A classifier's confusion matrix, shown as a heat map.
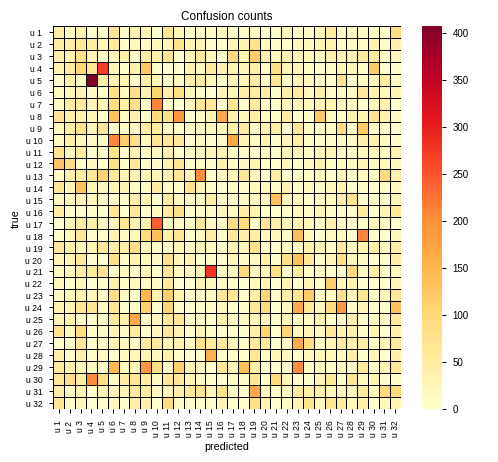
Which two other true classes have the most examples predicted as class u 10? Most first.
u 17, u 7
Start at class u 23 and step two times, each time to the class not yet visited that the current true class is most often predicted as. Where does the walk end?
u 29
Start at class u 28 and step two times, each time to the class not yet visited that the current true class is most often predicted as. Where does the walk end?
u 21
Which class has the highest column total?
u 6
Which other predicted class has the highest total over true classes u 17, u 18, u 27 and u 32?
u 10
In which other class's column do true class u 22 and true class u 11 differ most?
u 26
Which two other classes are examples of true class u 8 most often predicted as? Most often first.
u 12, u 16
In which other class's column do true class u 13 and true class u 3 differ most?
u 14
